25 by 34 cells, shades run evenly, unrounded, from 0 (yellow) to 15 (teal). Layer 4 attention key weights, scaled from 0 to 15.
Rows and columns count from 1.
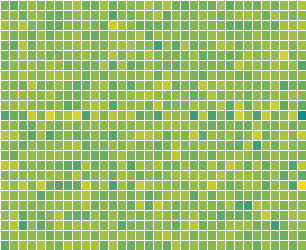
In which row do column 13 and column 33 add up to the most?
19
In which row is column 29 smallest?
14
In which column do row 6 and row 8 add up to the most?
23
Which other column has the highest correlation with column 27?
4
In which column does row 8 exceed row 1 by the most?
12
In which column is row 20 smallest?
10
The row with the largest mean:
3
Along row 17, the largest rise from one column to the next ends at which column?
15
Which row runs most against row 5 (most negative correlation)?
2
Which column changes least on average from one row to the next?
11
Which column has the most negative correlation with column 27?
34
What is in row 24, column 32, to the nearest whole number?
9
